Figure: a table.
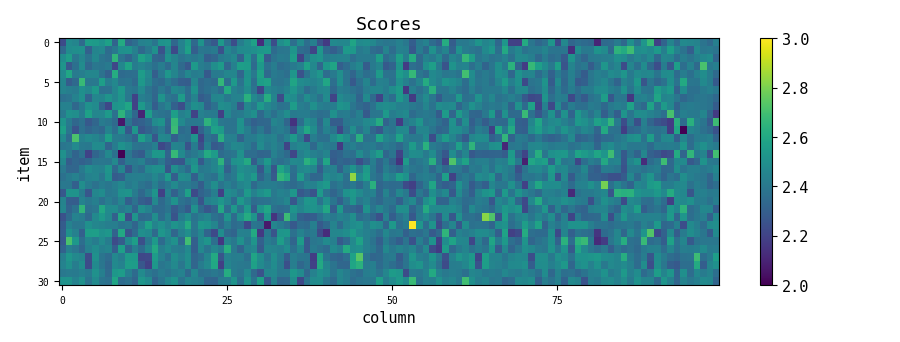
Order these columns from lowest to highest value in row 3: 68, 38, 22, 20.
22, 38, 20, 68
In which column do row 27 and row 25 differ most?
81
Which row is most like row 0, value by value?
24
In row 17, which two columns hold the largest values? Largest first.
44, 33
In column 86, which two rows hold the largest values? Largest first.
1, 19
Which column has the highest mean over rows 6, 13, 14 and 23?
53
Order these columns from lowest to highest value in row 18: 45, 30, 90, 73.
45, 30, 73, 90
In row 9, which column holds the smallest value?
12
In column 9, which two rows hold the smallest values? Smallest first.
14, 10
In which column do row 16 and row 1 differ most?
85
